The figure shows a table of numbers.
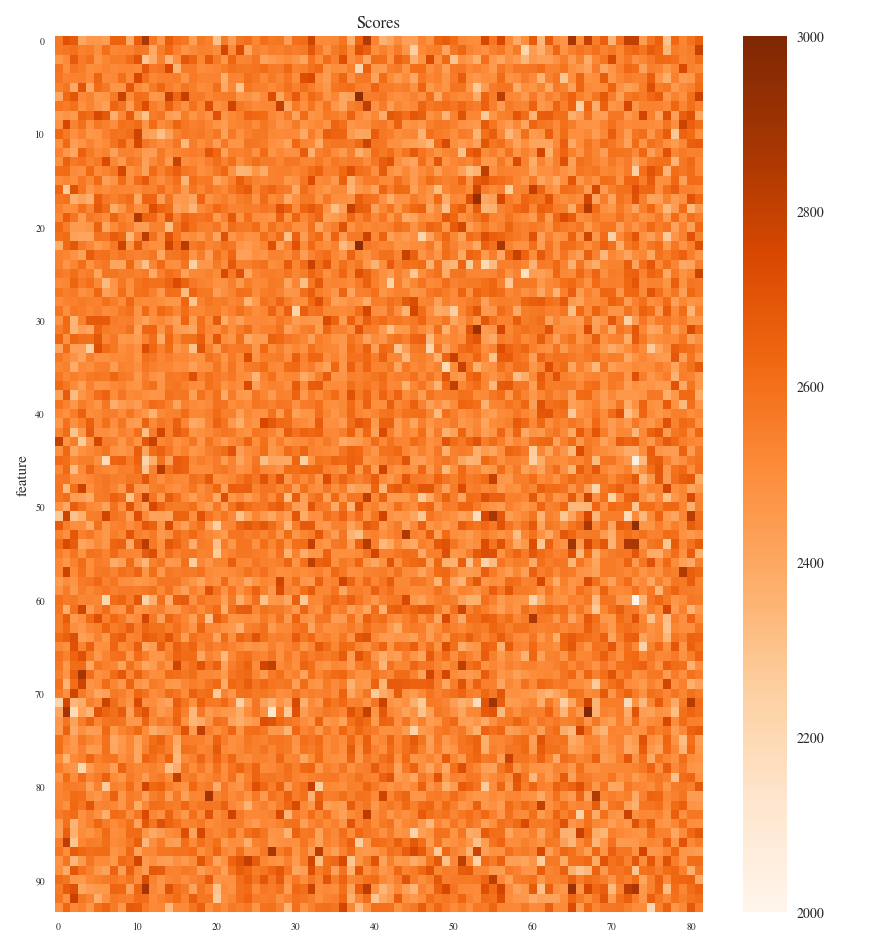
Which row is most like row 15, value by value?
27
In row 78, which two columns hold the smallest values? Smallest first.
3, 14
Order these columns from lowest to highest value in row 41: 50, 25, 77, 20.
25, 50, 20, 77
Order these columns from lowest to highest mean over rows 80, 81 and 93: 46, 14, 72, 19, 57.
14, 57, 72, 46, 19
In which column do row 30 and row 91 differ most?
72
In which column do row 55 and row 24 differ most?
54
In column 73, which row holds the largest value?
52
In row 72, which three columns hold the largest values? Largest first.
67, 1, 39
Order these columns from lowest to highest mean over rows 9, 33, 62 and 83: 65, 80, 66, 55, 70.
66, 70, 65, 55, 80
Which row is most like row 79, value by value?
13
